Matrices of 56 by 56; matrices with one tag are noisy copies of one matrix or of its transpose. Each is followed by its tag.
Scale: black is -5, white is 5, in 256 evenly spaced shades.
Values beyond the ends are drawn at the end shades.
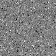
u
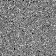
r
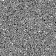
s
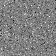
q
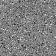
s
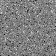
q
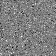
r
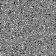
r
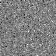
s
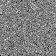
q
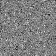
r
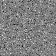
s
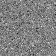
u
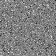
q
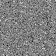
u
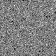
r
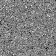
q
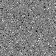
u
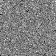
q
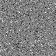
u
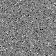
u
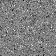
r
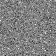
u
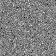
s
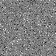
s
